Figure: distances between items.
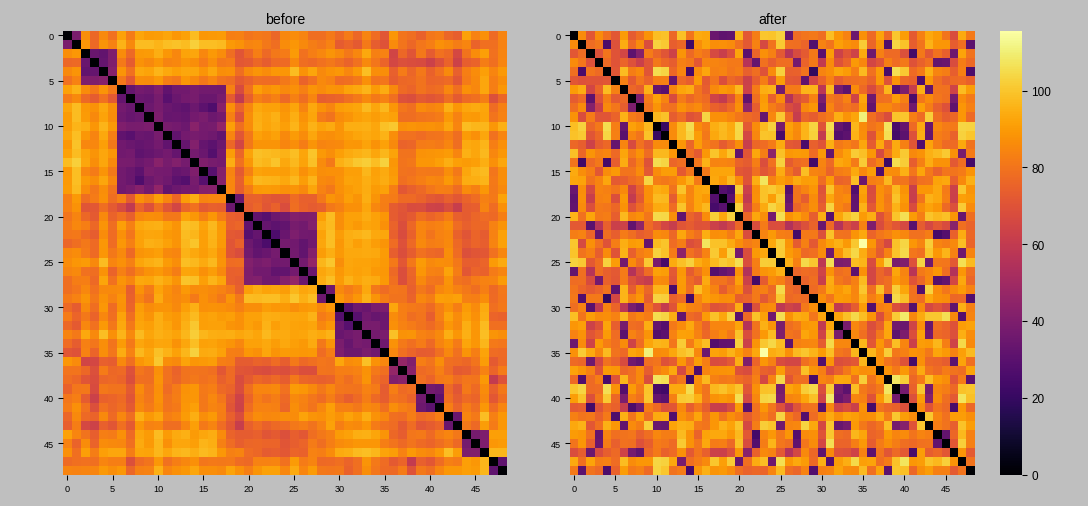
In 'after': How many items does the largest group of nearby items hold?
9
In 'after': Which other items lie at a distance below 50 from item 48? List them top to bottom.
1, 4, 14, 29, 38
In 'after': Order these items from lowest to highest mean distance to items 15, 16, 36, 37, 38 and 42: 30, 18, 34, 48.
30, 48, 18, 34
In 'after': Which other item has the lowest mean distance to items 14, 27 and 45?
22
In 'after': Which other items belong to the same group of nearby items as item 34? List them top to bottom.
0, 17, 18, 19, 26
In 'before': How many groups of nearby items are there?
12
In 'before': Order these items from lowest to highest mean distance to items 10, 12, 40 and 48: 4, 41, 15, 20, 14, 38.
15, 14, 41, 38, 20, 4
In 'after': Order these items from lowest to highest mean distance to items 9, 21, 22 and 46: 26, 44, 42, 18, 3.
3, 44, 26, 18, 42
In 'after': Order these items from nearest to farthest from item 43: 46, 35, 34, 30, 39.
39, 30, 46, 35, 34
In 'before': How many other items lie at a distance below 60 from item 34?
5
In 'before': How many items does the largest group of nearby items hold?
12
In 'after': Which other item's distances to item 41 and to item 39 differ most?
7
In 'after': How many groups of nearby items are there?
10
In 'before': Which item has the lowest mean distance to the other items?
7
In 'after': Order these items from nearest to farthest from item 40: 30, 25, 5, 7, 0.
25, 30, 5, 7, 0
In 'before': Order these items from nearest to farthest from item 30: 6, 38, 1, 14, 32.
32, 1, 38, 6, 14
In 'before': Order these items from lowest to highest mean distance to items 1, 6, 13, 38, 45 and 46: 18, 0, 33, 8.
8, 0, 18, 33
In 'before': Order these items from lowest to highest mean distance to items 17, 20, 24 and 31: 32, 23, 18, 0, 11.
23, 11, 32, 18, 0
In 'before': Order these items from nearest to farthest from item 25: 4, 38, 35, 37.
37, 38, 35, 4
